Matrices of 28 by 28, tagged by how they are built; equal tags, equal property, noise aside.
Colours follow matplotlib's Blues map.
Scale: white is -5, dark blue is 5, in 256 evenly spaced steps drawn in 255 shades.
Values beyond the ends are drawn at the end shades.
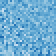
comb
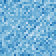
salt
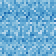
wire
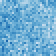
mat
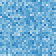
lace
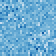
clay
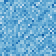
salt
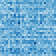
lace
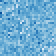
clay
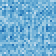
lace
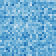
lace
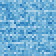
lace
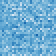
lace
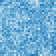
mat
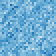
salt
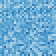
wire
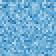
wire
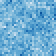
mat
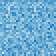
wire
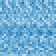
wire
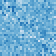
clay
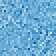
clay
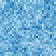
mat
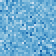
clay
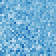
comb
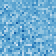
comb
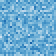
wire
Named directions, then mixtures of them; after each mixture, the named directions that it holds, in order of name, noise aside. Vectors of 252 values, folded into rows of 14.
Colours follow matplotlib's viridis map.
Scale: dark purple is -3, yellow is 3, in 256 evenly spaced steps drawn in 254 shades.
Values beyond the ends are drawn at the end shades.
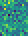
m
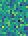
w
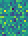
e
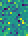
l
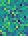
m, w.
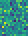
e, w.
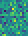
e.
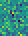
m, w.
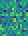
e.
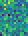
m.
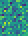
e, l.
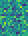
e, l.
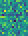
e, m.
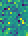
l.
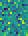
l.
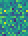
e.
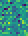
e, l.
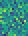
e, l.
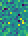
l.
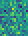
e.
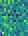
e, m.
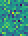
m, w.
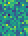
m, w.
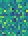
e.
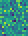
e, w.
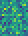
e, l.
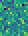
l, m.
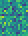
e, l.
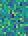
w.
